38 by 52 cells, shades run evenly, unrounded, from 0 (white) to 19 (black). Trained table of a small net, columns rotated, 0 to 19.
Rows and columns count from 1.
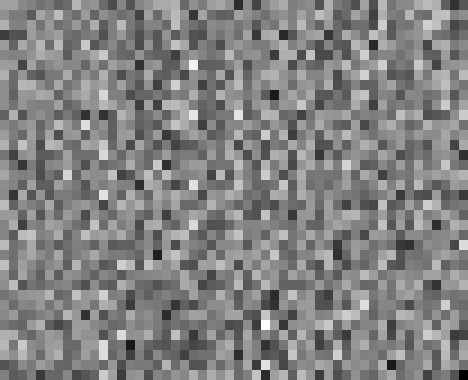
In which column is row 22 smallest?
30
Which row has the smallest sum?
24
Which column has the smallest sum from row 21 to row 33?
43
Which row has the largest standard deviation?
38
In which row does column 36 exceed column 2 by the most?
34
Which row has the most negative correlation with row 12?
31
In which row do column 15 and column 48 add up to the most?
35
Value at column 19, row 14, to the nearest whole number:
15
